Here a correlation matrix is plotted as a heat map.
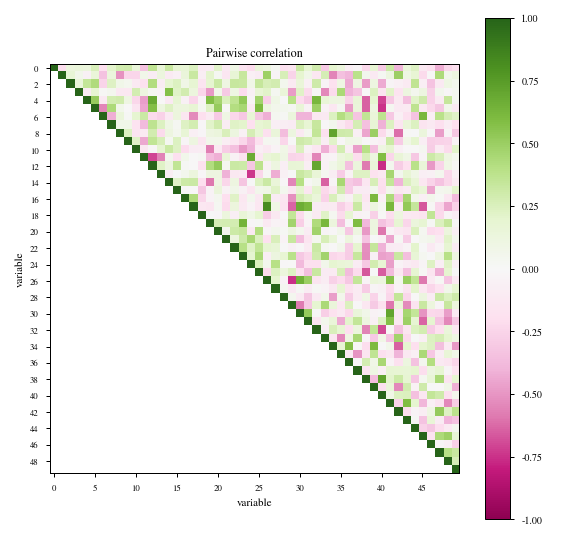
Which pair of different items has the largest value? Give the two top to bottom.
17, 26
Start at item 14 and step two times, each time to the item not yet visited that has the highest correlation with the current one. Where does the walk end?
35
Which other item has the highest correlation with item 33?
19
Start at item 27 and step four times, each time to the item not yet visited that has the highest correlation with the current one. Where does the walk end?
38
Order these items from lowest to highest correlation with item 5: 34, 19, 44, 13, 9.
34, 9, 13, 19, 44
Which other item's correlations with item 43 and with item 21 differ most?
41
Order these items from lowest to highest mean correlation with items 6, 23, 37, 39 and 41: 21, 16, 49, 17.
49, 21, 17, 16
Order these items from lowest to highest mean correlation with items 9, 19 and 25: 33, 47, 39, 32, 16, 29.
47, 16, 39, 33, 29, 32
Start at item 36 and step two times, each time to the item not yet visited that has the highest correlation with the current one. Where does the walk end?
8
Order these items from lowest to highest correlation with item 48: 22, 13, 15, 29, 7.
13, 7, 15, 22, 29
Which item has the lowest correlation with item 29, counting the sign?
26
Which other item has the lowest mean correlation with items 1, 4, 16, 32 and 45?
40
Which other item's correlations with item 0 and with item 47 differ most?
42
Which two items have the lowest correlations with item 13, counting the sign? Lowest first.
24, 11
